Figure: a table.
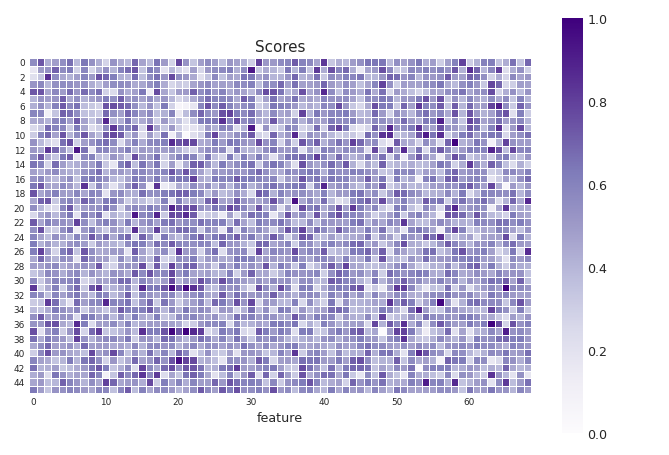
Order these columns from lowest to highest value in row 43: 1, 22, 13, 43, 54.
54, 1, 13, 43, 22
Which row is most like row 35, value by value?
27
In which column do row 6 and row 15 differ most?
21
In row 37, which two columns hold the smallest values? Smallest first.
48, 54
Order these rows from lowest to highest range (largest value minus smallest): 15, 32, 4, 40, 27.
32, 15, 27, 40, 4
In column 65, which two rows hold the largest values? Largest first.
31, 37
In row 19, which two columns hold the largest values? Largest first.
36, 68
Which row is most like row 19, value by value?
26
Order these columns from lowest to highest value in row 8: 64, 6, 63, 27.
63, 27, 64, 6
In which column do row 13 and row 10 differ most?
56
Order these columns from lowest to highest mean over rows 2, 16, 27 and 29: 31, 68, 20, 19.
31, 68, 20, 19
